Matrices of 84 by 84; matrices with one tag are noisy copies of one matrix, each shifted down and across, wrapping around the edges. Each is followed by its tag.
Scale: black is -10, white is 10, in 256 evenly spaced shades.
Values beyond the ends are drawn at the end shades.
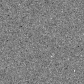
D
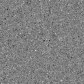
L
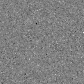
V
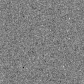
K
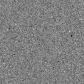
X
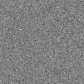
V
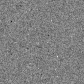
K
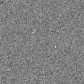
D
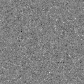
L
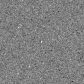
D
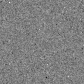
V
